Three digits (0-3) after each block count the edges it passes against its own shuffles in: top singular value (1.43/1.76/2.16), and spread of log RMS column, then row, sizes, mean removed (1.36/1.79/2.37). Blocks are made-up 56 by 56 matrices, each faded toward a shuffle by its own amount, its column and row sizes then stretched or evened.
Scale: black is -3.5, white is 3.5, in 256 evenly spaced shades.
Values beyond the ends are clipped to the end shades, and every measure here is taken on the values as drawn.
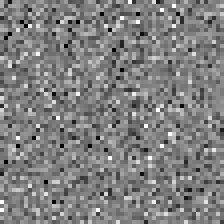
0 0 0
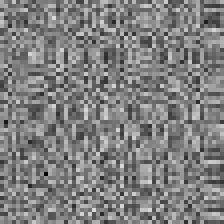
3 1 0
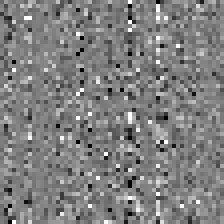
2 3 0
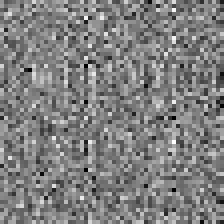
2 1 0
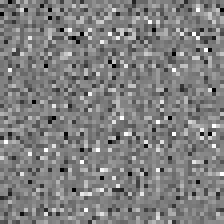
0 0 2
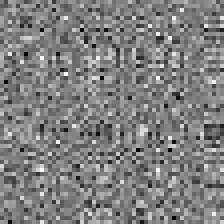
3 2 1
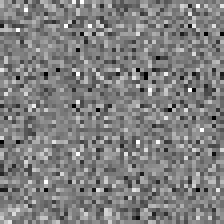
2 1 2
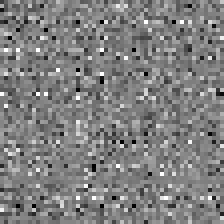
1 2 3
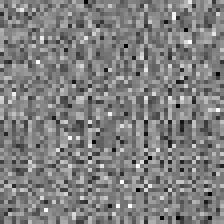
3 1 0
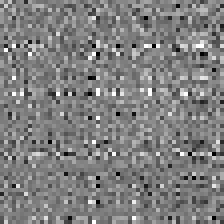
3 2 3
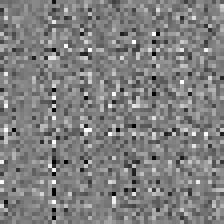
0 3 2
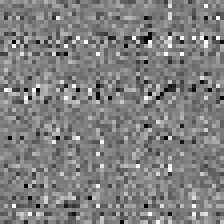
0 2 3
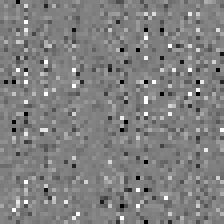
0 3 1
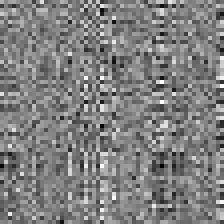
3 3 1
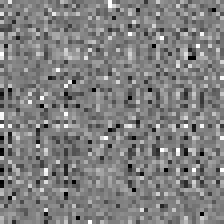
3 2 1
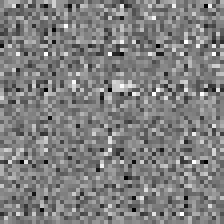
2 1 3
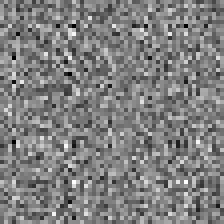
2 2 1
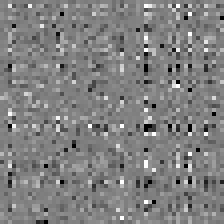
3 3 2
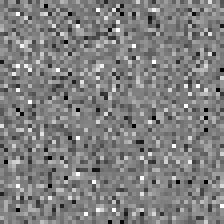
1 1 0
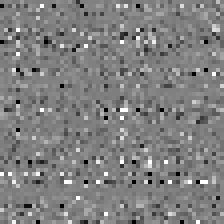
0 1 3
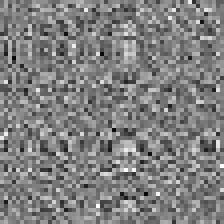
3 1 2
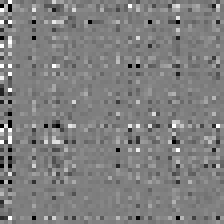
3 3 3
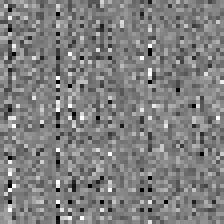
1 3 1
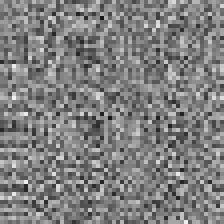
3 2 1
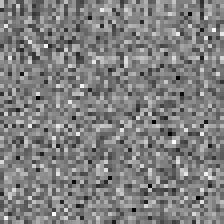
2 0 0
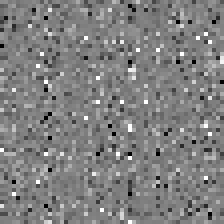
0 2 0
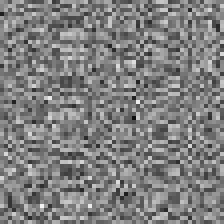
3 1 0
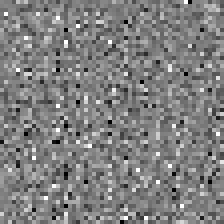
1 2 0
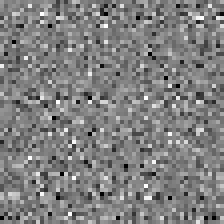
2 0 2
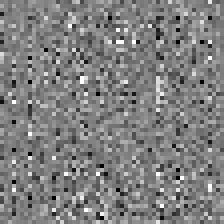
0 3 1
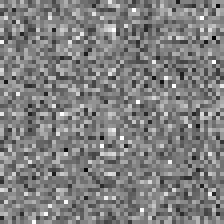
2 0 1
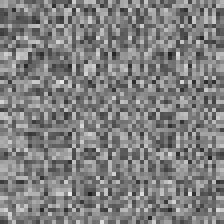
3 0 3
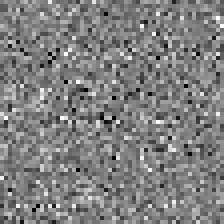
1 0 1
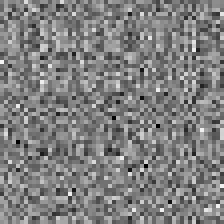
3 2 0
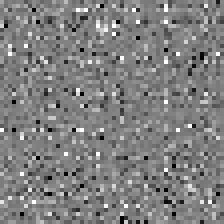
1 2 2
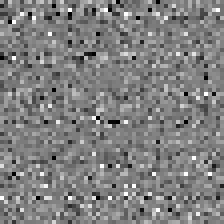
1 0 3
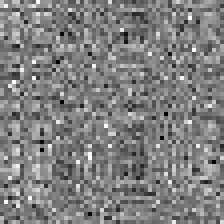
3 1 0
